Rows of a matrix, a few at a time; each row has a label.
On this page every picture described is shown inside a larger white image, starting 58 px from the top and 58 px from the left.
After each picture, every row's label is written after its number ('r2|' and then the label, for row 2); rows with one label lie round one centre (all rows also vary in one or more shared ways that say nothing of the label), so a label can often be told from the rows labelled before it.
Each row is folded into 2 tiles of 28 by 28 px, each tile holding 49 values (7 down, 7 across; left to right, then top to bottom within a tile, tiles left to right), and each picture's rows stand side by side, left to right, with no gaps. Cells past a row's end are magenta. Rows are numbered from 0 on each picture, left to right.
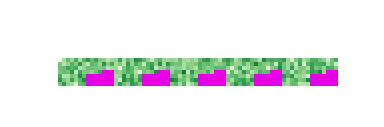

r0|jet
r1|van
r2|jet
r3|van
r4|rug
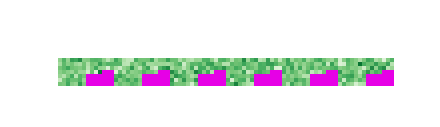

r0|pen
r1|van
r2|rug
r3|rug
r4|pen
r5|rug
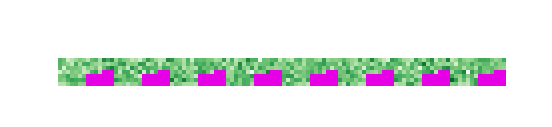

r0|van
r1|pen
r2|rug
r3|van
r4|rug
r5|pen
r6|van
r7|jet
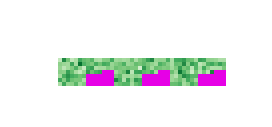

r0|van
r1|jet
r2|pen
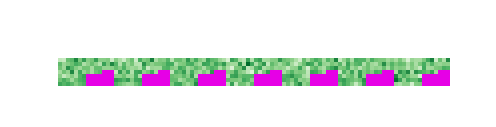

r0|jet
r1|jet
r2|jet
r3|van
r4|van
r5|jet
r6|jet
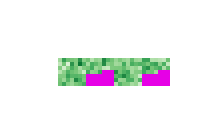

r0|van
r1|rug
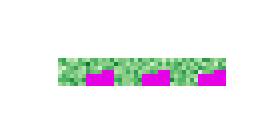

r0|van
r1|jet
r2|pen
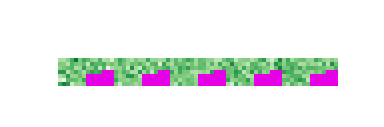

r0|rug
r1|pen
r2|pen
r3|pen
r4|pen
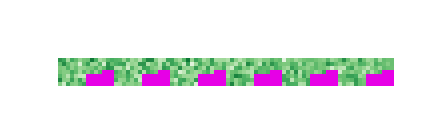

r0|pen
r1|pen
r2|rug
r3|van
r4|jet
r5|van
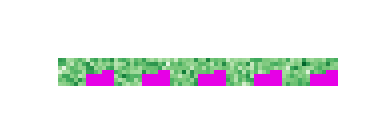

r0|van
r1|rug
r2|jet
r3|jet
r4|van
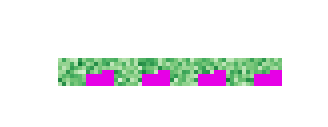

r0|van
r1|rug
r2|rug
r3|jet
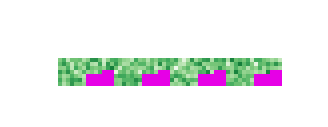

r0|pen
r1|van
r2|van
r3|pen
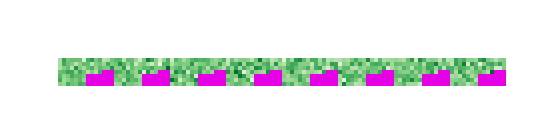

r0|pen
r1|pen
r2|jet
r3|pen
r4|pen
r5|rug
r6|rug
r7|pen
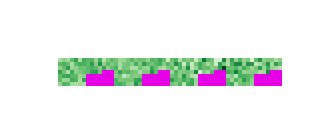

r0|rug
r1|jet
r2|pen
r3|pen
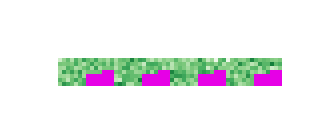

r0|jet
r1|rug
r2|rug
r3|jet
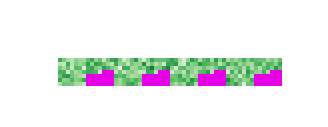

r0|rug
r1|van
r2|van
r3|jet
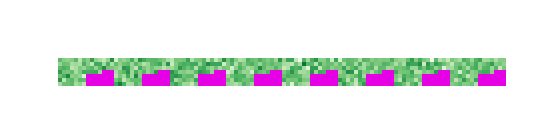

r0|rug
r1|jet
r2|rug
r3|van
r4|van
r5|jet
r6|rug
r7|rug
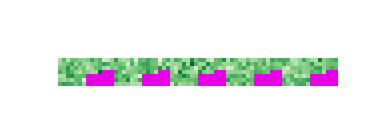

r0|pen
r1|rug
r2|van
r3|van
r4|van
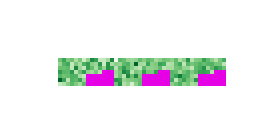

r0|pen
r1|jet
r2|rug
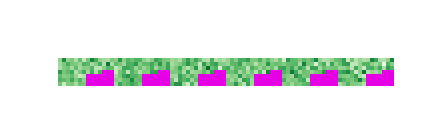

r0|pen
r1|van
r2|rug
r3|pen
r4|pen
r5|pen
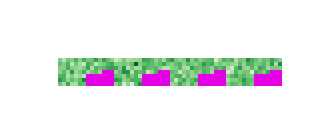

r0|jet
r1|jet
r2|rug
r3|van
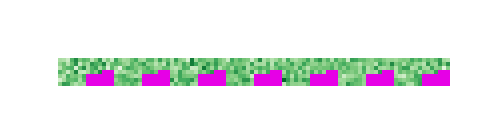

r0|rug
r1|van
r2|van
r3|pen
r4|jet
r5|pen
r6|jet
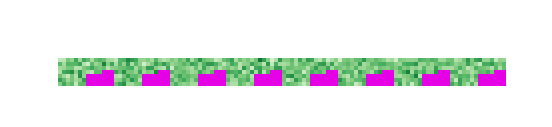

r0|jet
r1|pen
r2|rug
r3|pen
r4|rug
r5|jet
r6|jet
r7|rug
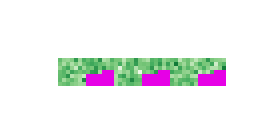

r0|rug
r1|van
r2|pen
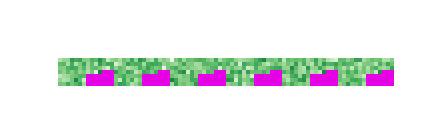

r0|pen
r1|rug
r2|jet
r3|jet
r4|pen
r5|pen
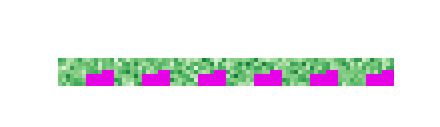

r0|van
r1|jet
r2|pen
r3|rug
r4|jet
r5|pen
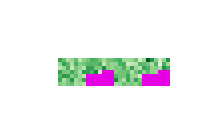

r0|rug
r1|pen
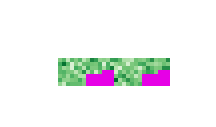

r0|pen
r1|van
